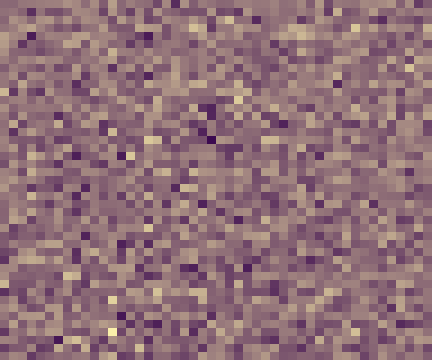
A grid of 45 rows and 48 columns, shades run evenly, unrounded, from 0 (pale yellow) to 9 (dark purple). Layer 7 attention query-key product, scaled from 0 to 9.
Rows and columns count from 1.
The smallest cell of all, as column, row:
13, 42
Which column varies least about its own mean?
41
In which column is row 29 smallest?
17
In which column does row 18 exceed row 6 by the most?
24
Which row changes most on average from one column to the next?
15
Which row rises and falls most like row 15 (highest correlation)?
4
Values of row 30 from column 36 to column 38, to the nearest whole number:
7 5 6
